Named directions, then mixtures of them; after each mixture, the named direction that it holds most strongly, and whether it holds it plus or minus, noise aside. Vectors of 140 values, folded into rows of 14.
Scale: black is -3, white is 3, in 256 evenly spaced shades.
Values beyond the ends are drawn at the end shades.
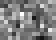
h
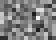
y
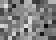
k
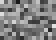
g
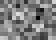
y, minus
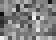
y, minus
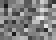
g, minus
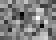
h, minus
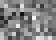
h, minus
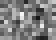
h, plus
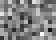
k, minus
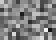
g, plus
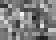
h, plus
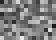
g, minus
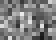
h, plus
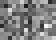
k, minus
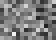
y, minus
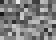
g, minus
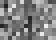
k, minus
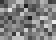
g, minus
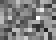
y, plus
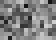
h, minus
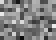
g, plus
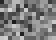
g, minus
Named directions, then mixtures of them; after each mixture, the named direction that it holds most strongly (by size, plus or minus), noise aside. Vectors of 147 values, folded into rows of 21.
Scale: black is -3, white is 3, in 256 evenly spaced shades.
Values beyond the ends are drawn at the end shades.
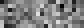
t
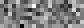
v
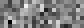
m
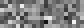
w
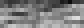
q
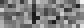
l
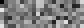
l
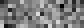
t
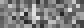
l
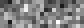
m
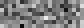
v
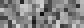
m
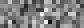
m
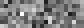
w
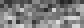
q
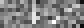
l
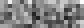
l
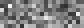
v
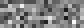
w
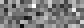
v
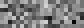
w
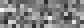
w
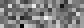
v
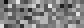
v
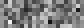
m
